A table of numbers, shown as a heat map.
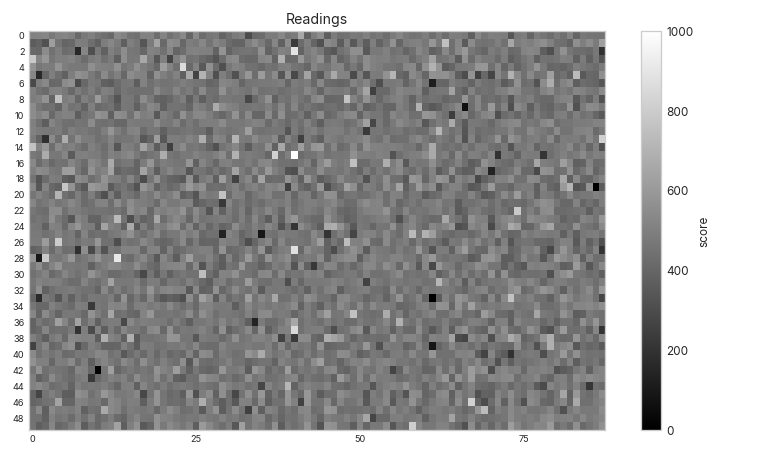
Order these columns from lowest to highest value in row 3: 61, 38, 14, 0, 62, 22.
62, 22, 14, 61, 38, 0
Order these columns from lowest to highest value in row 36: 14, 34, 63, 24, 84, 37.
34, 14, 24, 37, 63, 84
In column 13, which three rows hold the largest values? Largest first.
28, 23, 49
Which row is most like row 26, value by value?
8
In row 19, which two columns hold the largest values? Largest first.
5, 82
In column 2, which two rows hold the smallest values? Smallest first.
13, 1
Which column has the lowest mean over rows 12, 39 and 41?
61
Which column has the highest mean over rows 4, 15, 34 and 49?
40
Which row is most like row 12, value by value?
31
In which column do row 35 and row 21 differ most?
49
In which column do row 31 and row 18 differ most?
39
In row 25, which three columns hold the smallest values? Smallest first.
35, 29, 45
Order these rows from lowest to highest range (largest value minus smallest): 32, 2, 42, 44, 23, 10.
32, 10, 23, 44, 42, 2
